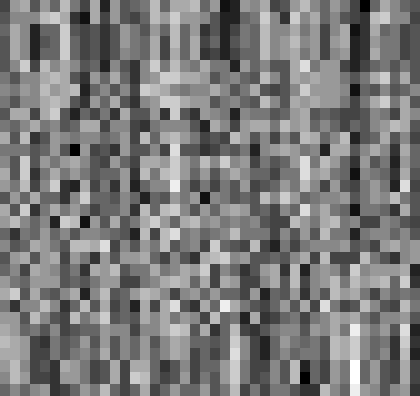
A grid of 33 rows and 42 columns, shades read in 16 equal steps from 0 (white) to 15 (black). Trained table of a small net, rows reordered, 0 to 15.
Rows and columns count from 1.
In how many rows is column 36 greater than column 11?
19
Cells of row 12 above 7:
21
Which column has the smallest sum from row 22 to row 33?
36
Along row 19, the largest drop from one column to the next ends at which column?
7
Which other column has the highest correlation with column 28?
38
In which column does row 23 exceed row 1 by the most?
31
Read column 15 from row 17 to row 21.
13 4 5 4 6
